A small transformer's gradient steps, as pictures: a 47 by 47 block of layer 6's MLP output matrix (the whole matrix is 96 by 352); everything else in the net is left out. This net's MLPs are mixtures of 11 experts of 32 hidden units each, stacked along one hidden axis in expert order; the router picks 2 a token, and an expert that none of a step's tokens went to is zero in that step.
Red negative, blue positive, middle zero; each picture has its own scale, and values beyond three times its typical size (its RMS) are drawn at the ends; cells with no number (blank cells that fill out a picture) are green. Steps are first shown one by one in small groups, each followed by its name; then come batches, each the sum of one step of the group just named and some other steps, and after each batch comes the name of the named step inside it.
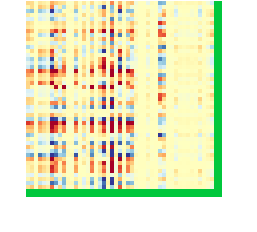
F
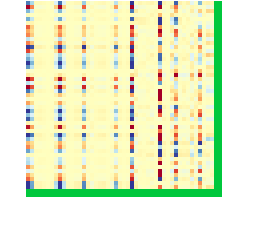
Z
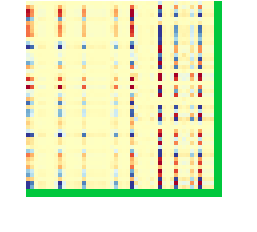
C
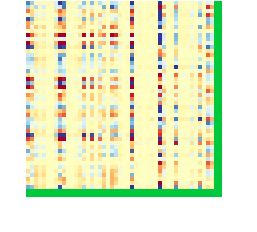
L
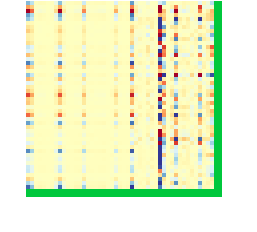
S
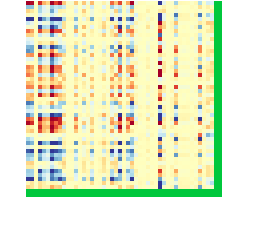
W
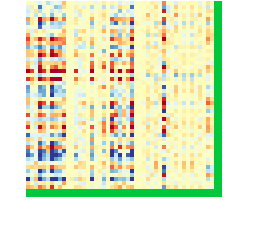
F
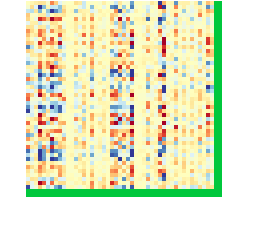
Z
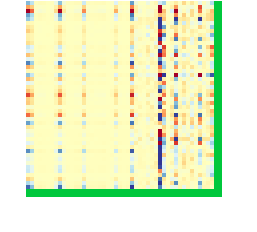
S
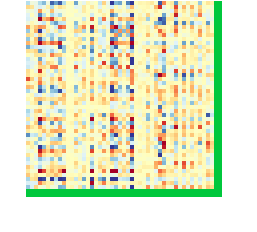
Z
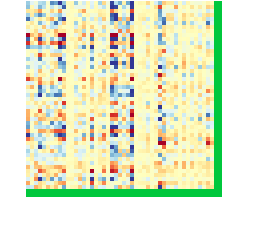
L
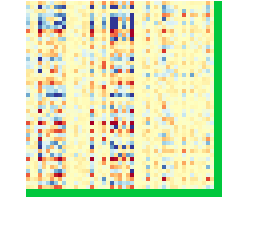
F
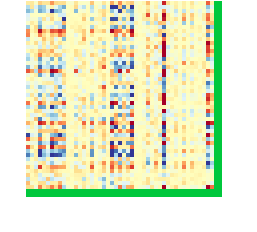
F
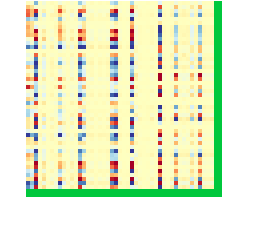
C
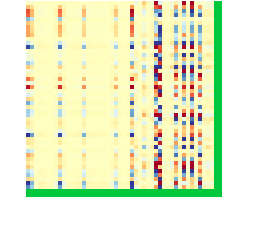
C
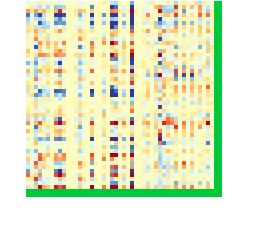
S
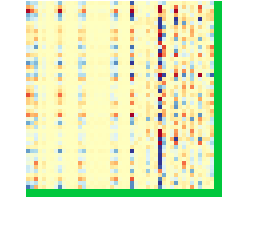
S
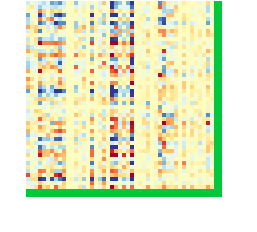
Z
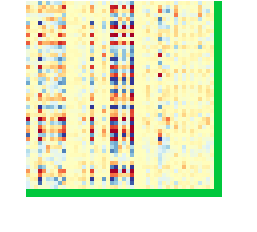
S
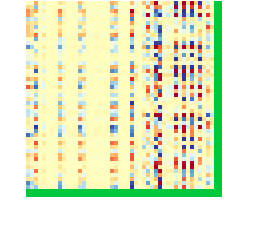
C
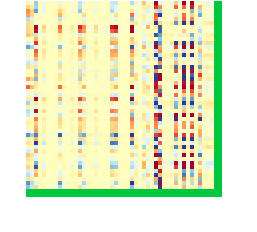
C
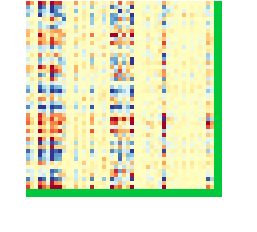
W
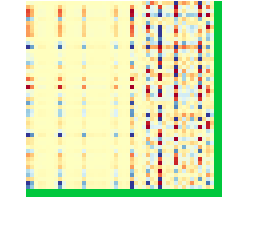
C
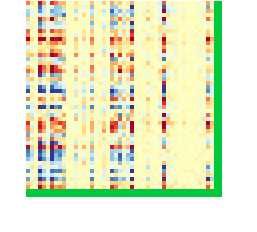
W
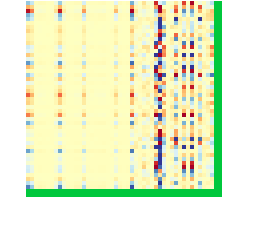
S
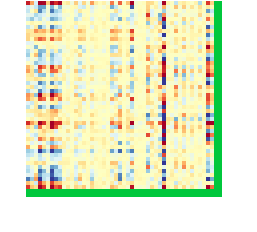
W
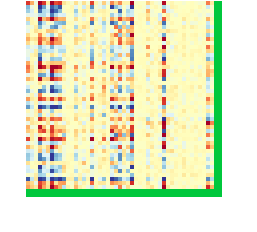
W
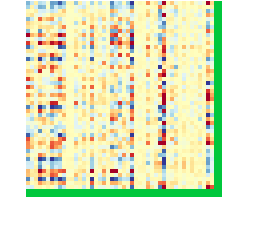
L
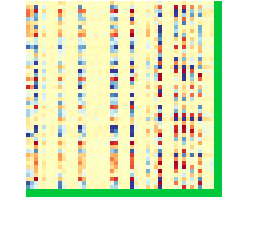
C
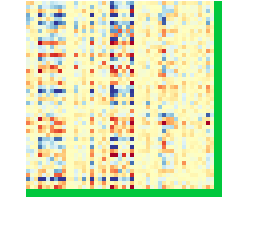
W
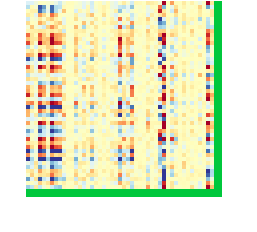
S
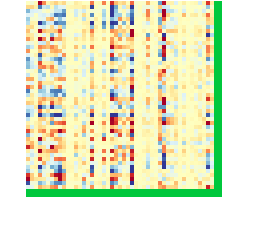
Z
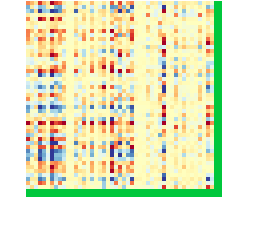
F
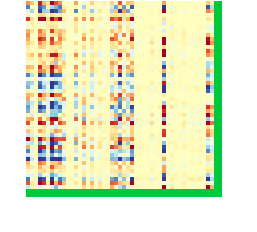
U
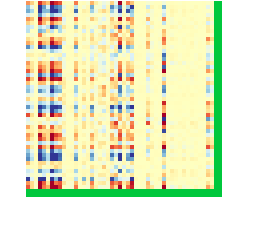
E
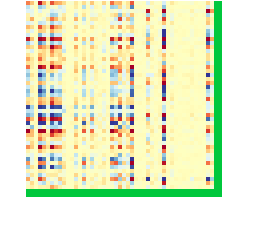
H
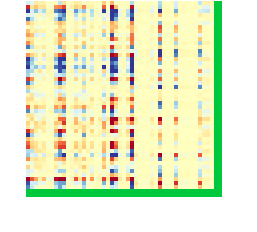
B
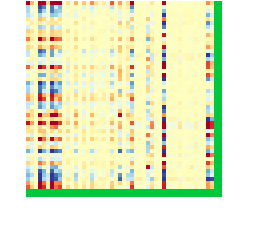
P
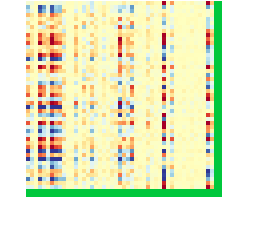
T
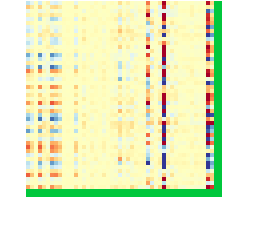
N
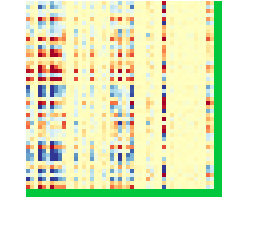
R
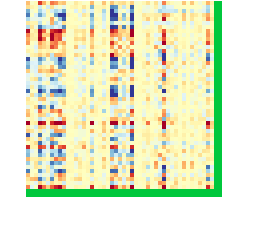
B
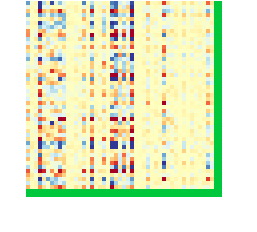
N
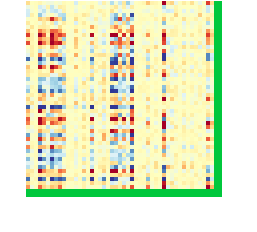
T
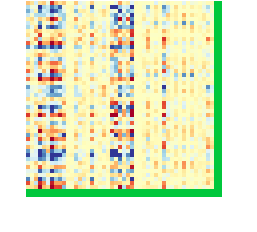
E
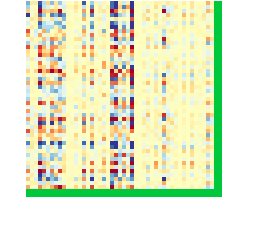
H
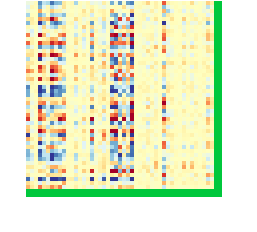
R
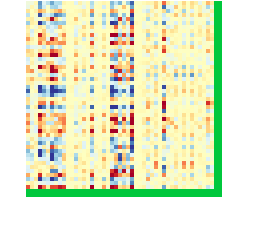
R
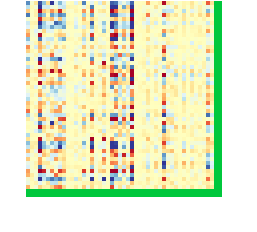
N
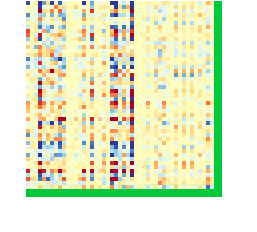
B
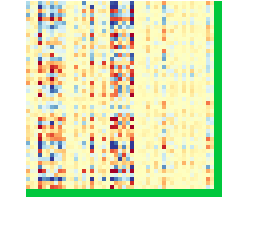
E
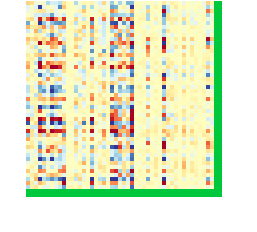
H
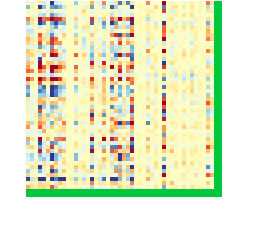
R
